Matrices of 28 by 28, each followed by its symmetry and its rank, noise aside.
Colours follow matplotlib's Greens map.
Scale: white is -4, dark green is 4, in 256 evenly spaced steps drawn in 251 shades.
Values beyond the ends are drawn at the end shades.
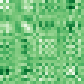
symmetric, rank three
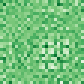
symmetric, rank four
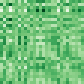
no symmetry, rank two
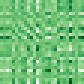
antisymmetric, rank two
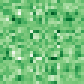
no symmetry, rank four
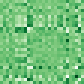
symmetric, rank two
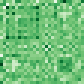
symmetric, rank four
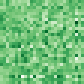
antisymmetric, rank four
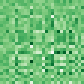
no symmetry, rank three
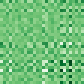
no symmetry, rank two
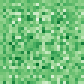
no symmetry, rank four
